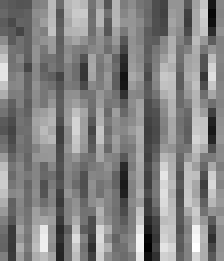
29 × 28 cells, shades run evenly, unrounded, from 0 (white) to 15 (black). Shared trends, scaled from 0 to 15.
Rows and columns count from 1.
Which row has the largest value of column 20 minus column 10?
27
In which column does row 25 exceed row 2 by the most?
11
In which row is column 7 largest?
9
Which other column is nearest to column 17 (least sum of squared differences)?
28
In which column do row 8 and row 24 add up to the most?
16
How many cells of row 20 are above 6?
21
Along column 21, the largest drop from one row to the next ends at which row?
5
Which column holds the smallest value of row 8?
1
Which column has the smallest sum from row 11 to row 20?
25
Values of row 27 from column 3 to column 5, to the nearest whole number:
6 8 4
